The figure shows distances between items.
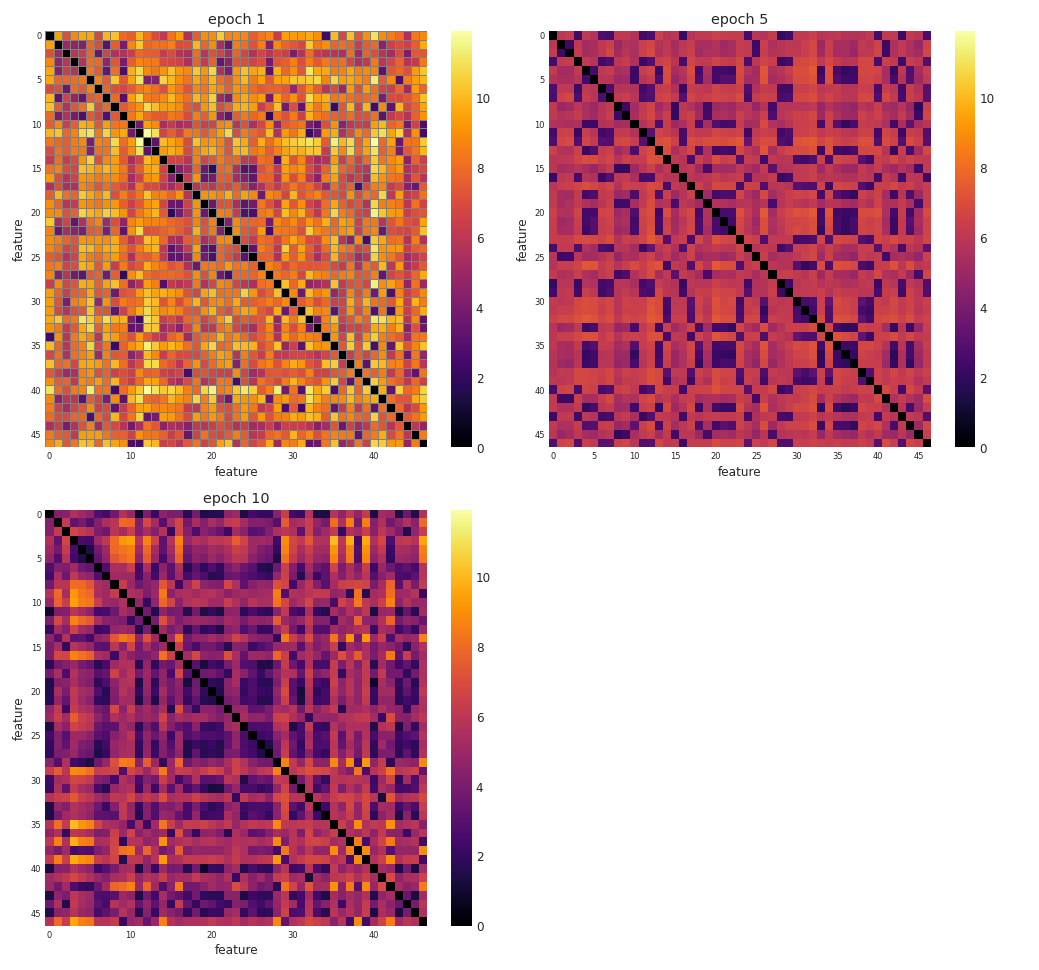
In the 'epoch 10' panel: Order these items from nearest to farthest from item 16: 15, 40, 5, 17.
40, 17, 15, 5
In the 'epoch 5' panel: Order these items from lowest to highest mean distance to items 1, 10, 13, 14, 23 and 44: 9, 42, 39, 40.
42, 39, 9, 40
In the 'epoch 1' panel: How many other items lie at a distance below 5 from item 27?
8
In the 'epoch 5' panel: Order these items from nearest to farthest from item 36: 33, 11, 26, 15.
33, 15, 11, 26
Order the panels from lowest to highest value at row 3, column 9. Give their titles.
epoch 1, epoch 5, epoch 10
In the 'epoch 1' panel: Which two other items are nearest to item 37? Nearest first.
39, 23
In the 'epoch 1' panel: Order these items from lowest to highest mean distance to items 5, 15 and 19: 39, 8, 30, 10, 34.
39, 10, 34, 30, 8
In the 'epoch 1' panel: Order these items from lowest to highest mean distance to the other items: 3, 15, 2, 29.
2, 3, 15, 29
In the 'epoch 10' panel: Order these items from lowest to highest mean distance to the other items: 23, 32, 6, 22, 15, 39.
6, 15, 22, 23, 32, 39
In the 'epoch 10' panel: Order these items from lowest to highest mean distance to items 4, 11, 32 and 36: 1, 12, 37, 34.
34, 1, 12, 37
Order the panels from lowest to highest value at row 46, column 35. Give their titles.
epoch 10, epoch 5, epoch 1
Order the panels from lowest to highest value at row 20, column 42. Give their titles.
epoch 5, epoch 10, epoch 1
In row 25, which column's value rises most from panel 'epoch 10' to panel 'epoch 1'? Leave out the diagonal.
40
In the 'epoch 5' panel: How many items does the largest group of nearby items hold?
14
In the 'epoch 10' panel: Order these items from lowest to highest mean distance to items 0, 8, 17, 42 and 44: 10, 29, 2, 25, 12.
25, 2, 12, 10, 29
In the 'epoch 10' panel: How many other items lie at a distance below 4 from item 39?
4
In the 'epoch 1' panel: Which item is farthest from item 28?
40
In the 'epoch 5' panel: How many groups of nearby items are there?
5
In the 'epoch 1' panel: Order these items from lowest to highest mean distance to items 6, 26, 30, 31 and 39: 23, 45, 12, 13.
23, 45, 13, 12
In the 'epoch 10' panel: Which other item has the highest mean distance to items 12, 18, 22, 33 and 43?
3
